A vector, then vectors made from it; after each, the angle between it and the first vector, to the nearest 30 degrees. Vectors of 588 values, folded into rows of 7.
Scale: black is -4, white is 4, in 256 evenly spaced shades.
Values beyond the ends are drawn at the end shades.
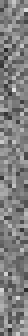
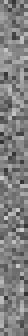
120 degrees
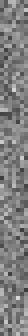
30 degrees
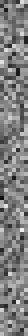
120 degrees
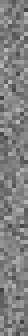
150 degrees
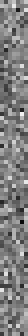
60 degrees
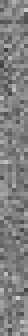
30 degrees
